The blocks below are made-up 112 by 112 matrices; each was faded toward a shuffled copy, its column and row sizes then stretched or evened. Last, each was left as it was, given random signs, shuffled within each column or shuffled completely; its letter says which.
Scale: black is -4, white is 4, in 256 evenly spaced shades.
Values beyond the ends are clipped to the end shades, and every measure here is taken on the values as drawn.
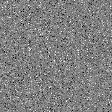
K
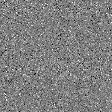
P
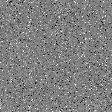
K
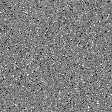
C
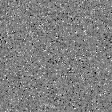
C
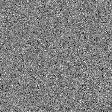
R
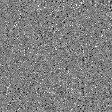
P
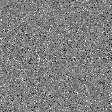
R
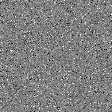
R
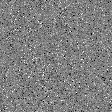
C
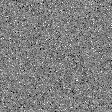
C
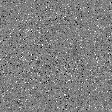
R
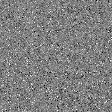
R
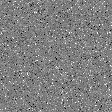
C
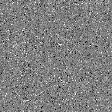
P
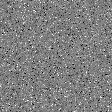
C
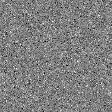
K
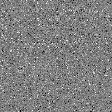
P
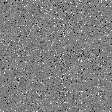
R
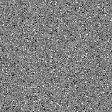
P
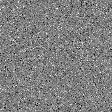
C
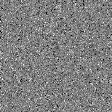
P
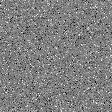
C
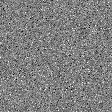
C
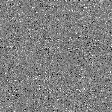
R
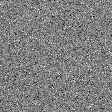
C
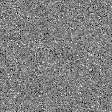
P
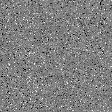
R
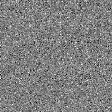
P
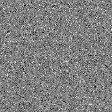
P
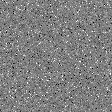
C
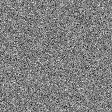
C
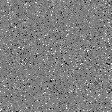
P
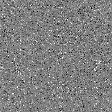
P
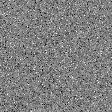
K
